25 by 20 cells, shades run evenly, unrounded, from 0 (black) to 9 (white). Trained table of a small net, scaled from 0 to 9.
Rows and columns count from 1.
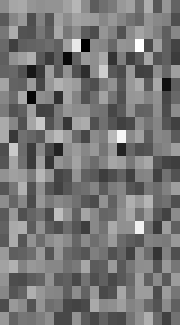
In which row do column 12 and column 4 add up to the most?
5
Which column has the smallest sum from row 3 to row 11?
19
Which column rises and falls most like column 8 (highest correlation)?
15
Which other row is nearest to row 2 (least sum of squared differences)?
13
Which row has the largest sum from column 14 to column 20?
11
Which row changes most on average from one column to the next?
4
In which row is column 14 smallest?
12
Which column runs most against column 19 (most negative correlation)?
18
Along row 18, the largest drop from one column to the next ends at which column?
17
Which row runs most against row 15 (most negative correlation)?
7
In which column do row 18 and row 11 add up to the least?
10
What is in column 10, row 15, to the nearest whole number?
4
